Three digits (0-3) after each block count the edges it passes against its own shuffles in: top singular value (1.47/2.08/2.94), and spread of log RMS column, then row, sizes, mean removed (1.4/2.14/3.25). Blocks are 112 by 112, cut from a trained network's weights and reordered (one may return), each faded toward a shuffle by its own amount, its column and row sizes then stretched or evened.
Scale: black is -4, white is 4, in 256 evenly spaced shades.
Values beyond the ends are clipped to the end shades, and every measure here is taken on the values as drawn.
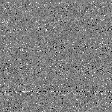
1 1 2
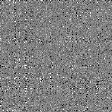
1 2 2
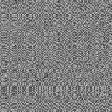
3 0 2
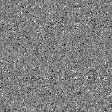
1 1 2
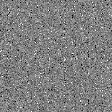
1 2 0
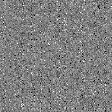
1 2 0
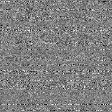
0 1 3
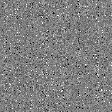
1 2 1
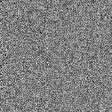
0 2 0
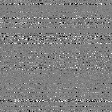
1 1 3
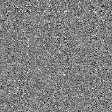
1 2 1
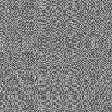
3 0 0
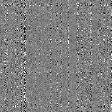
1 3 2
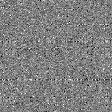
2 0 1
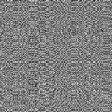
3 2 2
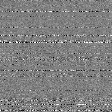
1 0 3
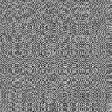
3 2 2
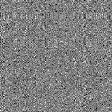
2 2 0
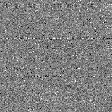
2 0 1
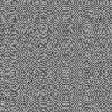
3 1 1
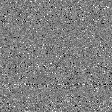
1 0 2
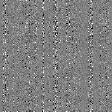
1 3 1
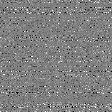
0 0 3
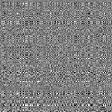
3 2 3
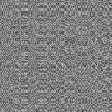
3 2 1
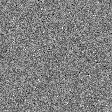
0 0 0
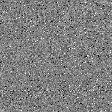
1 0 1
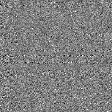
1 1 2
